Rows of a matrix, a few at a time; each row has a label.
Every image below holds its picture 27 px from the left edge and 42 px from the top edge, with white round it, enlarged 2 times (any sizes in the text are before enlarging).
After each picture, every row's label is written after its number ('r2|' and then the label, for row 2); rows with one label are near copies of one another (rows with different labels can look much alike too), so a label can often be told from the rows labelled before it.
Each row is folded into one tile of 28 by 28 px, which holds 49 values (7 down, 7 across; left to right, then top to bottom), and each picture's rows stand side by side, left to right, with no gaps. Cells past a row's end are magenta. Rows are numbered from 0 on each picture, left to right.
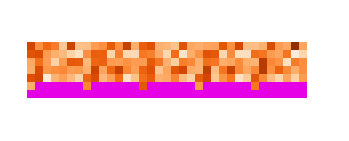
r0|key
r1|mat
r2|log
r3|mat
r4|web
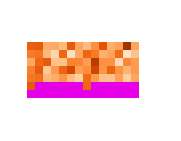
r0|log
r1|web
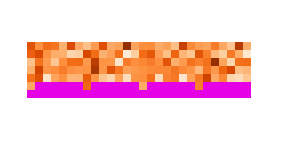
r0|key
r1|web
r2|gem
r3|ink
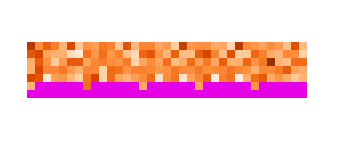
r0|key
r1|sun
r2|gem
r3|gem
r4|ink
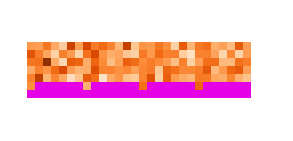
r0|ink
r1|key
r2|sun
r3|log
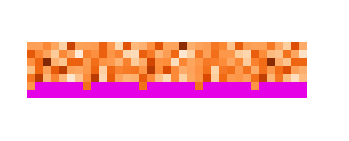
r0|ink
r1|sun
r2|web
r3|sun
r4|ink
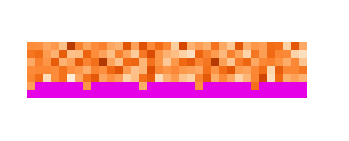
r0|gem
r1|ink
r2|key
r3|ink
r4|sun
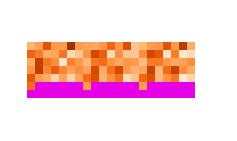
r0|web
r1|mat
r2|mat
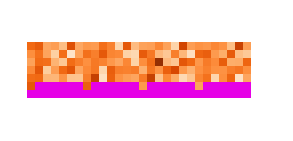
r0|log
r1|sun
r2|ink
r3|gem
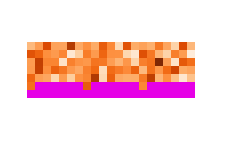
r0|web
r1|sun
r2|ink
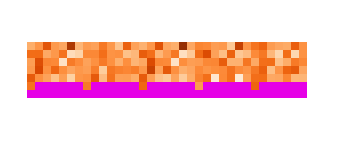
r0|web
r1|sun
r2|web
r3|gem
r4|log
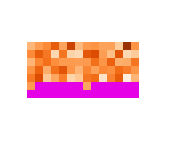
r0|mat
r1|gem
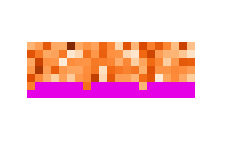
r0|web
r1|sun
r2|key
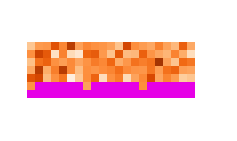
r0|mat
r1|gem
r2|ink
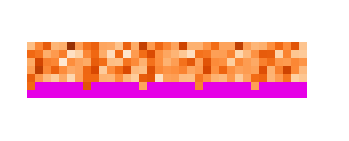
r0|web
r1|log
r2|key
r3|web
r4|mat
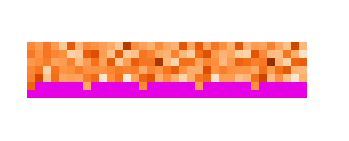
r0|sun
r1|gem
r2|ink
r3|key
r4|ink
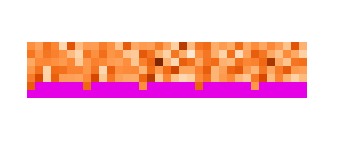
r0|sun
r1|sun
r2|ink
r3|log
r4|ink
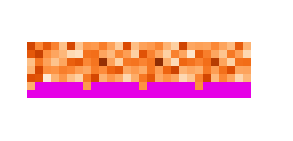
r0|key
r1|ink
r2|ink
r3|ink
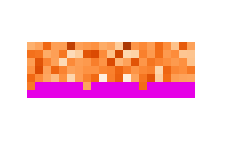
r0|web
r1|gem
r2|sun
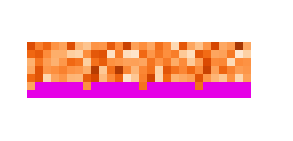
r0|key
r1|mat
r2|sun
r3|web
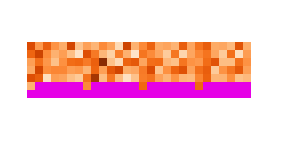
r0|key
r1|ink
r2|log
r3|log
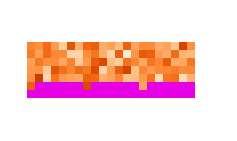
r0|sun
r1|log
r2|gem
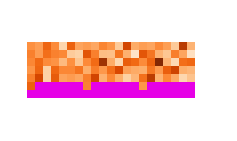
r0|sun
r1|ink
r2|ink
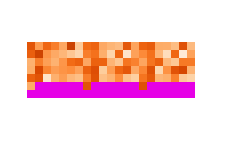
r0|key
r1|log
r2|log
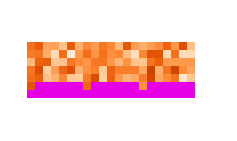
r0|log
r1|sun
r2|mat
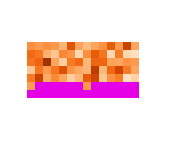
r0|ink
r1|mat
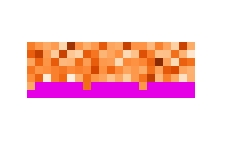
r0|gem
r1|web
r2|ink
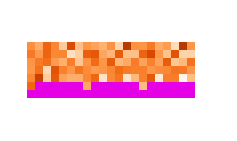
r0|sun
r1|gem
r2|gem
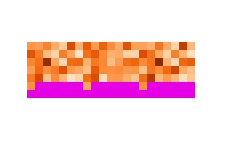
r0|ink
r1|key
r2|ink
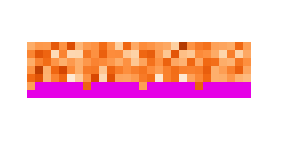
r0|mat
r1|sun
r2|gem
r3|log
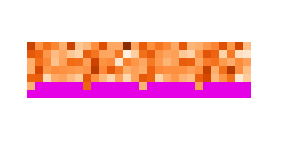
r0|key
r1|web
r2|key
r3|mat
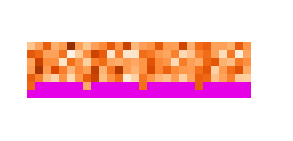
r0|web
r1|mat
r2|web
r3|log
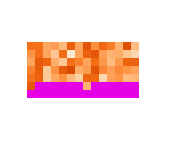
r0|log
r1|key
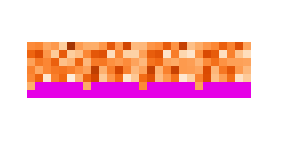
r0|gem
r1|mat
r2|mat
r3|mat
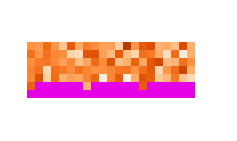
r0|sun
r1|gem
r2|log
